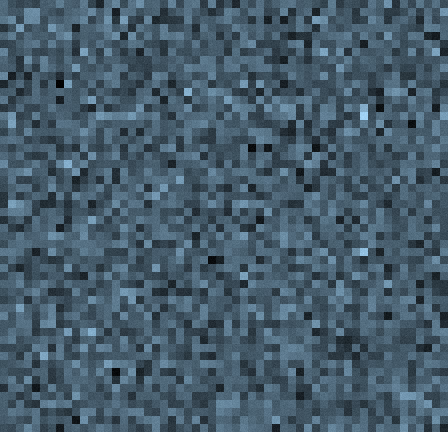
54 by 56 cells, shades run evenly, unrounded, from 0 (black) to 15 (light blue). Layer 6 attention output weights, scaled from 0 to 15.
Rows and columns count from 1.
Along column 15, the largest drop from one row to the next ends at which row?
47
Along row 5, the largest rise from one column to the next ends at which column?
17
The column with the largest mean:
11
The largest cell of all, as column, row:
46, 15
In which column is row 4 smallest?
10
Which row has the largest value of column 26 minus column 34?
19
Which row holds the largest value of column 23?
23
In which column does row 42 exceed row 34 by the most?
12
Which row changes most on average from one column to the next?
3
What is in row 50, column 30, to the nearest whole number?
9
